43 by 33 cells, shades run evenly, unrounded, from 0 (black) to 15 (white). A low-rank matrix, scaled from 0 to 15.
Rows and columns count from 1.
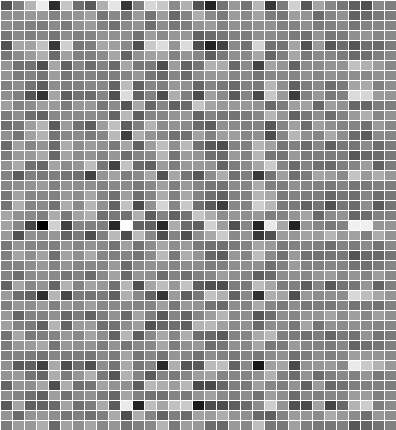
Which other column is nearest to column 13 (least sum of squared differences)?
9
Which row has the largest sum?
22
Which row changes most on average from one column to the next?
23
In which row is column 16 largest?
5
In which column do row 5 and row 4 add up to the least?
18
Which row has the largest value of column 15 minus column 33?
41
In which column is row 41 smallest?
17
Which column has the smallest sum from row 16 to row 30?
10
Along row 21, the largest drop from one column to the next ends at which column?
12
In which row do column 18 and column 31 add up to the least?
1
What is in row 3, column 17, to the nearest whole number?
9
